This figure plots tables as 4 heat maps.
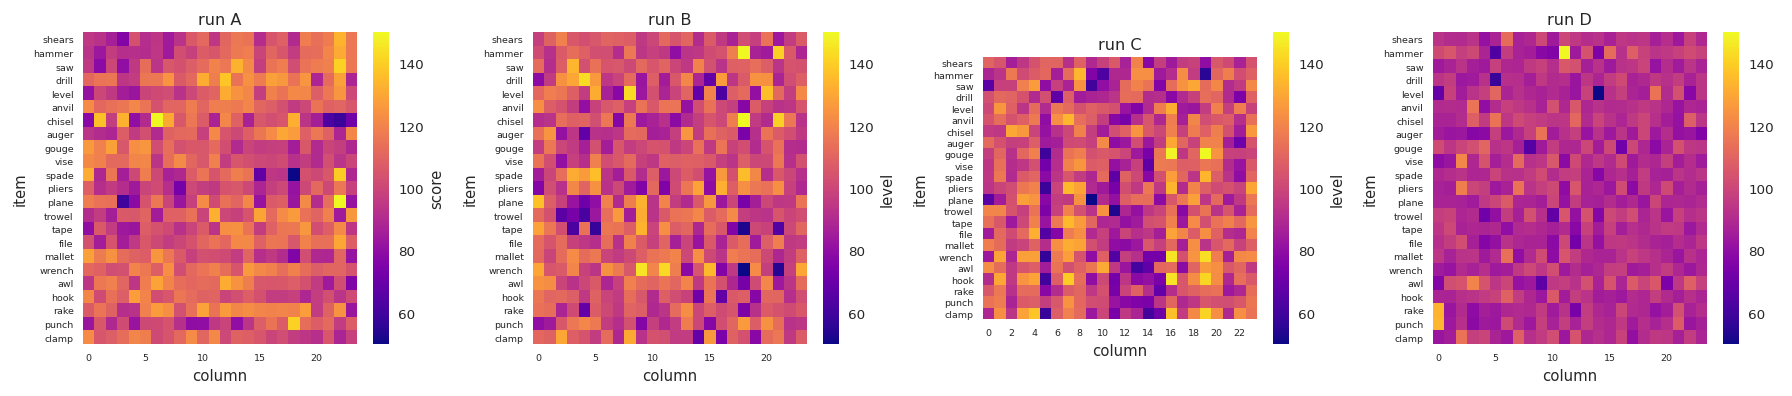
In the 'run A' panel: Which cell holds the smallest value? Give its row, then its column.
spade, 18
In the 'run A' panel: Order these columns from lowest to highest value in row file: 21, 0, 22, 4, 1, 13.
1, 4, 0, 21, 13, 22
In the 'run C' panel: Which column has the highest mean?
16
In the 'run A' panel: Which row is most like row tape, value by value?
level
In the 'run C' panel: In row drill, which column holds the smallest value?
6
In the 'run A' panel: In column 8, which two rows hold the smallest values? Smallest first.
pliers, plane
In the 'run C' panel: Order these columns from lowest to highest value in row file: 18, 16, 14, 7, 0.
0, 14, 18, 7, 16
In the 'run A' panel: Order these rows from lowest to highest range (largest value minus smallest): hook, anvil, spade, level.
anvil, hook, level, spade
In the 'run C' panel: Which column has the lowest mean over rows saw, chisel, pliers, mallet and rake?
5
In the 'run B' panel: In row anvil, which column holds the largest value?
0
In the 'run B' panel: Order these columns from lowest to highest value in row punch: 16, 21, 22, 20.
22, 16, 21, 20
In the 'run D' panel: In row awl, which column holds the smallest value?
9
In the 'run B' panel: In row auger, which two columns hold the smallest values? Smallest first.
4, 18
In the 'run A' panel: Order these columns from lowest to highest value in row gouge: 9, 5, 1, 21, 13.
13, 21, 9, 1, 5
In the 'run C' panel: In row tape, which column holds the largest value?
7
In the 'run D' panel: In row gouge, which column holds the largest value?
4
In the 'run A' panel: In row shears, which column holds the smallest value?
3
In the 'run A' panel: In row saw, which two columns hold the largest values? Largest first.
22, 13
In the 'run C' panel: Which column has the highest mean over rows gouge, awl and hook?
19
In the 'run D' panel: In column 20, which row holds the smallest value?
awl
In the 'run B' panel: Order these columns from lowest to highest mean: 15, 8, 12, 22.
22, 12, 15, 8
